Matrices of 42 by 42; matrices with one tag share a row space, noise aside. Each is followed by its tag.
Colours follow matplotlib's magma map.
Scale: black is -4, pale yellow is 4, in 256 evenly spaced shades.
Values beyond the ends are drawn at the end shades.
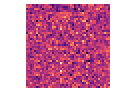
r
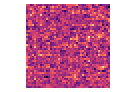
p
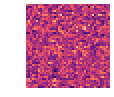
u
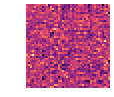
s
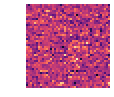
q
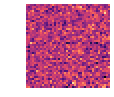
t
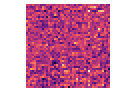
s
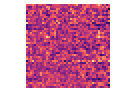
p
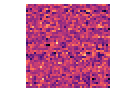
p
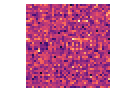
q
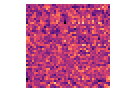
p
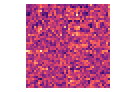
q
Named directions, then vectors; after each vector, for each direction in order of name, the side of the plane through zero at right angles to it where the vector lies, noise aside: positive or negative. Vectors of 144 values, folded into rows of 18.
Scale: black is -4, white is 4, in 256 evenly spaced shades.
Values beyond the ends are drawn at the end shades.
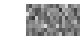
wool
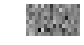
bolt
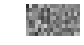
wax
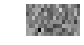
positive, positive, negative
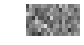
negative, positive, positive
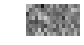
negative, negative, negative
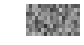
positive, negative, negative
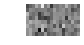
positive, positive, positive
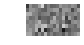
positive, positive, positive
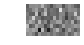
positive, positive, negative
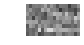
negative, negative, positive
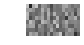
positive, negative, positive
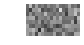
positive, positive, negative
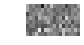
negative, negative, negative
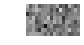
positive, negative, negative
